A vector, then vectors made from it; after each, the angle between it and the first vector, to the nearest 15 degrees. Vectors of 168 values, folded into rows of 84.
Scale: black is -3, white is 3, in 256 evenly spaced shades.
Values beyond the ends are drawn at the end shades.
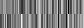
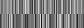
75 degrees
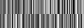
90 degrees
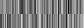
15 degrees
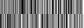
30 degrees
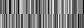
135 degrees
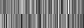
165 degrees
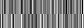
60 degrees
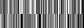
150 degrees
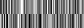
120 degrees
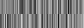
15 degrees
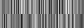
135 degrees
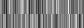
105 degrees
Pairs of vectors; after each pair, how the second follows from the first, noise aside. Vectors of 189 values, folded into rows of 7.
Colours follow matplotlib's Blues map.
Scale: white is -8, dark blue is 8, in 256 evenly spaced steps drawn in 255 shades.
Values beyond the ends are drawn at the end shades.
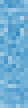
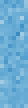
partly zeroed.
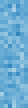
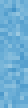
negated, shrunk.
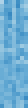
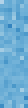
partly zeroed.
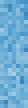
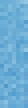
negated, shrunk.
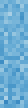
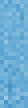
shrunk.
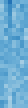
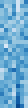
reversed, scaled up.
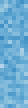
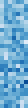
reversed, scaled up.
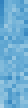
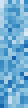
negated, scaled up.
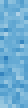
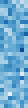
reversed, scaled up.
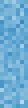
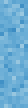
partly zeroed.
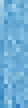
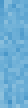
negated, shrunk.
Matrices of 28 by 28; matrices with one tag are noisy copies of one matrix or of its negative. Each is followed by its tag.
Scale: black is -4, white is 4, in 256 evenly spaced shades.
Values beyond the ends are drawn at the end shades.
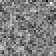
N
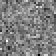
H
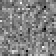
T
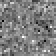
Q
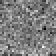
T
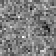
Q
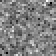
N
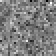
N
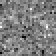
Q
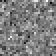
N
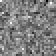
N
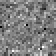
T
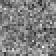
T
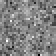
H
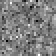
H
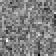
H
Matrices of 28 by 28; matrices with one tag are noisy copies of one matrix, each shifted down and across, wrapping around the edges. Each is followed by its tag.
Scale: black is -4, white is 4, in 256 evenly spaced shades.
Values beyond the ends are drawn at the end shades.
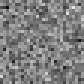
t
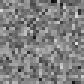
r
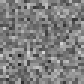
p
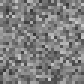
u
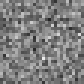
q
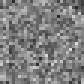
r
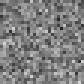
q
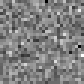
q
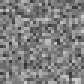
q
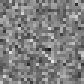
u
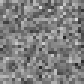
r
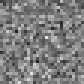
q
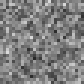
r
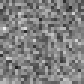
p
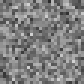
p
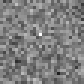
u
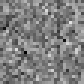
r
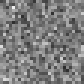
p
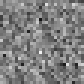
p
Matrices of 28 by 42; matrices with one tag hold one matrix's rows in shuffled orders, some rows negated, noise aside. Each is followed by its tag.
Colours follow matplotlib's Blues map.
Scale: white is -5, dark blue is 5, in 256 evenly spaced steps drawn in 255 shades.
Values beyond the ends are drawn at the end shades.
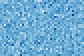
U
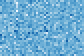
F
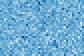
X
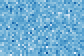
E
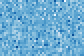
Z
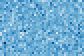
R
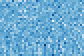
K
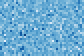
R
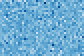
K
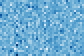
F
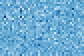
U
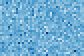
E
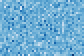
U
